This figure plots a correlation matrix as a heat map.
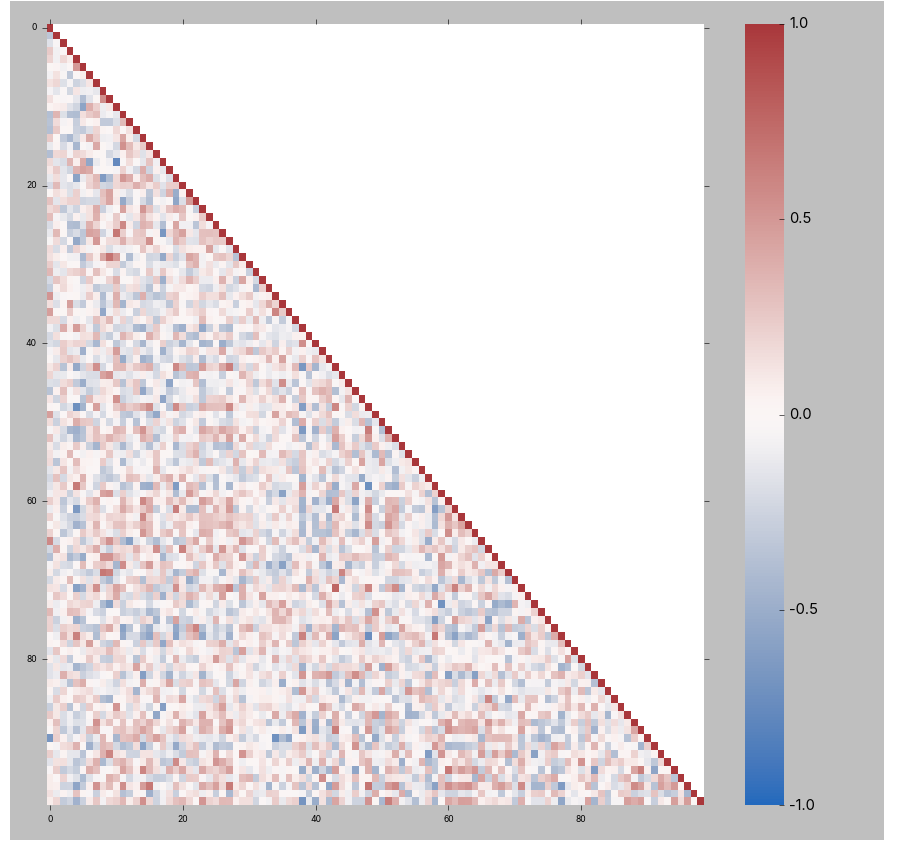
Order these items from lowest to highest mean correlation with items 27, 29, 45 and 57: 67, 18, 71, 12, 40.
40, 18, 12, 67, 71
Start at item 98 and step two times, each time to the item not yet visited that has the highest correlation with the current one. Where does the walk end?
48
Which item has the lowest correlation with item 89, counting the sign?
38
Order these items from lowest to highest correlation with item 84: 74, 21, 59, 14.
74, 21, 14, 59
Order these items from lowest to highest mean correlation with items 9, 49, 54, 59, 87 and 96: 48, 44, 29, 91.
91, 48, 44, 29
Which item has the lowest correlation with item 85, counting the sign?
69
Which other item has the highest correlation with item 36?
34
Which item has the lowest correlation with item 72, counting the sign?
17
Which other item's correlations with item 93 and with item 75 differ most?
66
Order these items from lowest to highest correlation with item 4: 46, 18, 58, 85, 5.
46, 85, 18, 5, 58
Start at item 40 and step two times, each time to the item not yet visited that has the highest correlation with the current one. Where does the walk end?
77
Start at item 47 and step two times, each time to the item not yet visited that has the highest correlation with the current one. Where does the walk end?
26
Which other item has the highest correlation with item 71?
43
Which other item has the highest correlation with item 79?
29
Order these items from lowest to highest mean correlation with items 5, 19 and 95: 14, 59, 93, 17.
59, 17, 14, 93
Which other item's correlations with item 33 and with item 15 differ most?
96
